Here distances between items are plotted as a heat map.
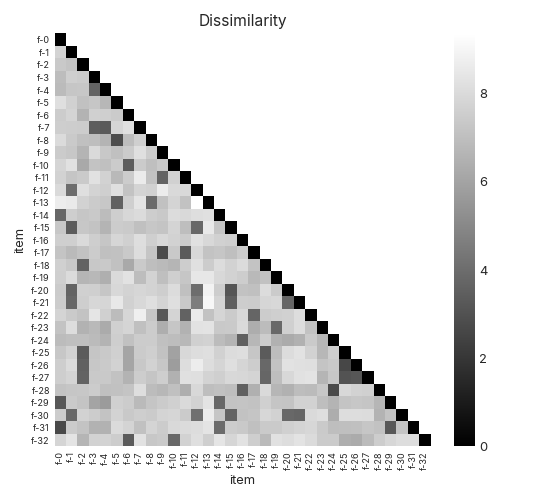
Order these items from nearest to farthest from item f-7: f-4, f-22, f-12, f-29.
f-4, f-29, f-12, f-22
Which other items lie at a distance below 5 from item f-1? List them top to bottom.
f-12, f-15, f-20, f-21, f-30
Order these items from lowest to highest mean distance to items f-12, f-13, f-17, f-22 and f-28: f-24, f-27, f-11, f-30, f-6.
f-11, f-24, f-30, f-6, f-27
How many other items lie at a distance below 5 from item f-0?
3
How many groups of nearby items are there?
9
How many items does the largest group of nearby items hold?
6
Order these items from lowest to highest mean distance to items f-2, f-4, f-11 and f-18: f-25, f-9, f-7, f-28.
f-25, f-9, f-7, f-28
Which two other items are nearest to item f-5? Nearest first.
f-8, f-13
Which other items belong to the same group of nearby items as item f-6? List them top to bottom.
f-10, f-32
